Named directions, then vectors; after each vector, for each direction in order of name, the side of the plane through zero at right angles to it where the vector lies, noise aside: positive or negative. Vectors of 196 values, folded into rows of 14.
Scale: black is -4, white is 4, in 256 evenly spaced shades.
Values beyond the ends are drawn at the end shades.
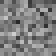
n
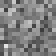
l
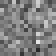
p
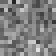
negative, positive, negative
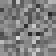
negative, negative, negative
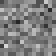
positive, positive, negative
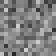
negative, positive, positive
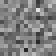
positive, negative, negative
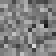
positive, positive, negative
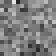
positive, negative, positive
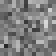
negative, negative, positive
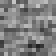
positive, negative, positive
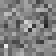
positive, positive, negative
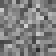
positive, positive, positive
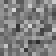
positive, negative, negative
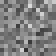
positive, negative, negative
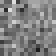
positive, negative, positive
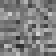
positive, positive, positive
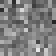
negative, positive, negative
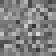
positive, positive, positive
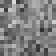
positive, negative, positive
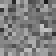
negative, positive, negative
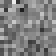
positive, negative, positive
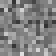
negative, positive, negative
